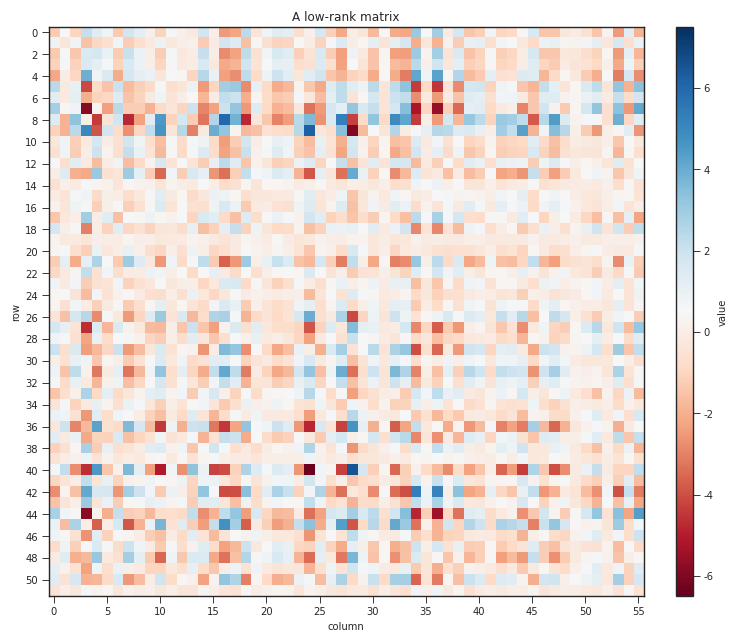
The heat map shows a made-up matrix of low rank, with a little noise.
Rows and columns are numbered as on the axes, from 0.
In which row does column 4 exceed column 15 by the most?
40
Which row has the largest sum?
9
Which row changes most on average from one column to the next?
8
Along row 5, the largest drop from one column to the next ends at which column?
34
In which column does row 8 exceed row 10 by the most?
16
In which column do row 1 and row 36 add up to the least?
24
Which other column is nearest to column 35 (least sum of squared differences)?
52
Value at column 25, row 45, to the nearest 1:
-2
